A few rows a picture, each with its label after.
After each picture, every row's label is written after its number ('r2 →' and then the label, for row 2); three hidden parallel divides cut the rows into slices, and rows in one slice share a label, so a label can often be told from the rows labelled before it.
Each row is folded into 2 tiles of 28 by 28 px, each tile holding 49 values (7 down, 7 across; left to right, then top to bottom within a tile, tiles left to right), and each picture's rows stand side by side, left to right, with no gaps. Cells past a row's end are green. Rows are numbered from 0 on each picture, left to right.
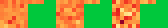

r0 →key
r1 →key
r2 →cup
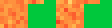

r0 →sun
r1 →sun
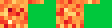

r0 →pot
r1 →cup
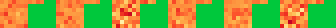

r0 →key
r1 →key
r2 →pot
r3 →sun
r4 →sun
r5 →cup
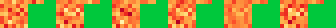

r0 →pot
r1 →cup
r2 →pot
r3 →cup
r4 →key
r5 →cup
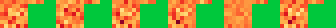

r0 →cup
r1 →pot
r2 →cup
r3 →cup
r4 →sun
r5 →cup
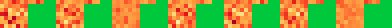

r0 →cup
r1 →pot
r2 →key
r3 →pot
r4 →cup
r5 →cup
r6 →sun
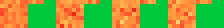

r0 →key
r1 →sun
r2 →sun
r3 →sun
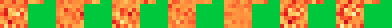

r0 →cup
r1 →sun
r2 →pot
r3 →sun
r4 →key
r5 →cup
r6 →cup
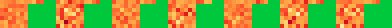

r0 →key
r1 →cup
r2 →key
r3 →pot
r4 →sun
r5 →cup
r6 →cup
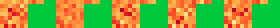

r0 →pot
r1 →sun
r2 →pot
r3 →cup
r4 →pot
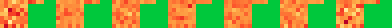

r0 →pot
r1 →sun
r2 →key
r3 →key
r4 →key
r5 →key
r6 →cup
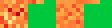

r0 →pot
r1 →sun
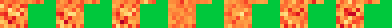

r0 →cup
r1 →cup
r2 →cup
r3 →key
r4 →key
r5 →pot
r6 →pot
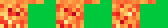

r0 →pot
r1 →pot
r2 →cup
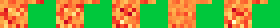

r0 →cup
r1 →cup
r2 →pot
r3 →sun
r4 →pot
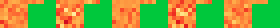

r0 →sun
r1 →cup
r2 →sun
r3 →cup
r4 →sun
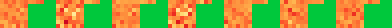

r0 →key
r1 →cup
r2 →key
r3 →cup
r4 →sun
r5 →sun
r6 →sun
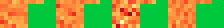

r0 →sun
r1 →sun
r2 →pot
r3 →sun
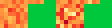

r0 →sun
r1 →cup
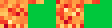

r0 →pot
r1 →cup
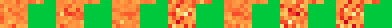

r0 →sun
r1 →sun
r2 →sun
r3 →cup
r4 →sun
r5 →pot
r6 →cup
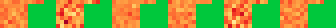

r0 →key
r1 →cup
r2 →sun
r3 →key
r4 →pot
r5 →key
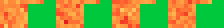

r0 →key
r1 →key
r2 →key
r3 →sun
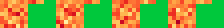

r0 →pot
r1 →pot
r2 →cup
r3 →cup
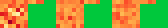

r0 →cup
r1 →key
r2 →key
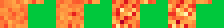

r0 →sun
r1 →sun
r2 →cup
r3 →cup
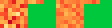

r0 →cup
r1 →key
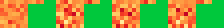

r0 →key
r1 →pot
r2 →pot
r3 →pot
